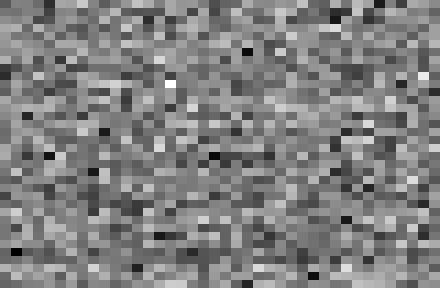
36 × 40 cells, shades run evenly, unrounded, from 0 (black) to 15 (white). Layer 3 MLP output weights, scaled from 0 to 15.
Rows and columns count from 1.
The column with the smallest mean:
13
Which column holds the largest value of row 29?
38
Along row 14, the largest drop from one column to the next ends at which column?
19
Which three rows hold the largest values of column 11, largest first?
11, 2, 12
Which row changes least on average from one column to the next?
9
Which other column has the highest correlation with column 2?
18
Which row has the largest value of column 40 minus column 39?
26
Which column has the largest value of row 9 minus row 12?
40
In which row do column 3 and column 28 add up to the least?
32
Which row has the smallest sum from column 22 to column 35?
33
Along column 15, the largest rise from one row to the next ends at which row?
31
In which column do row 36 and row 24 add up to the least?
23
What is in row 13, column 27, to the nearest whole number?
8
